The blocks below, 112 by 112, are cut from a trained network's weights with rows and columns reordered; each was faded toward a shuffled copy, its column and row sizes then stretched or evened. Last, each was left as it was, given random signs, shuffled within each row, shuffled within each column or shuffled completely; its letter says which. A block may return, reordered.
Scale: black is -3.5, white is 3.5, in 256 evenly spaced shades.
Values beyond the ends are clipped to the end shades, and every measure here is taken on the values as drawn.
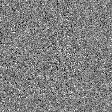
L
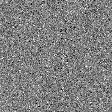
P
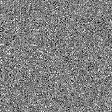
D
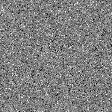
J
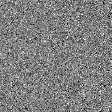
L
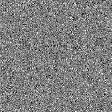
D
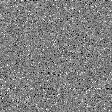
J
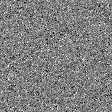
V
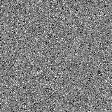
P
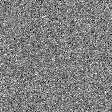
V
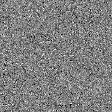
L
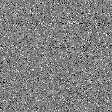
L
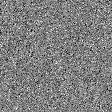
V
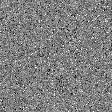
P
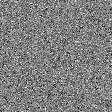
V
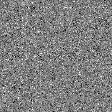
L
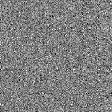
D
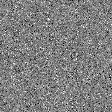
P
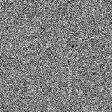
D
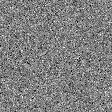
V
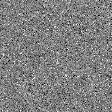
L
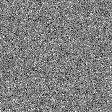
V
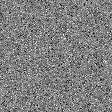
V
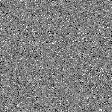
D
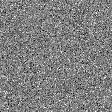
V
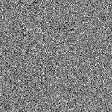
D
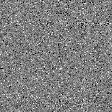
L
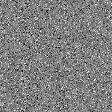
P
